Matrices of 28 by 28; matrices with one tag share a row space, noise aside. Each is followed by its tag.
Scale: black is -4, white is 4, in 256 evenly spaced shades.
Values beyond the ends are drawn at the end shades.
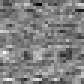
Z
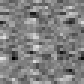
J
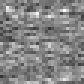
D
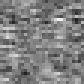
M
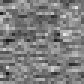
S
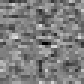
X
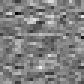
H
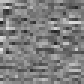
S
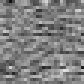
Z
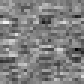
M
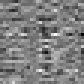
X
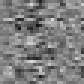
H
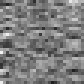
S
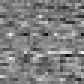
Z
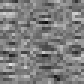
M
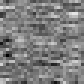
S
